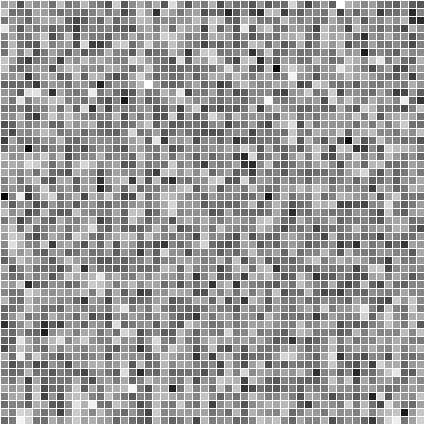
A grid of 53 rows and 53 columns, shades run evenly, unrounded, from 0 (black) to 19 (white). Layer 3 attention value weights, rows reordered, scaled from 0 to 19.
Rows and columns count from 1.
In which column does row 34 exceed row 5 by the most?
10
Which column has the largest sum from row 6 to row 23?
18
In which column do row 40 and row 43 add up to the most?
3
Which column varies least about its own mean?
39
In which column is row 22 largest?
46
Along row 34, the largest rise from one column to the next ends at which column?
12
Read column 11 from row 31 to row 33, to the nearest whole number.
6 11 10
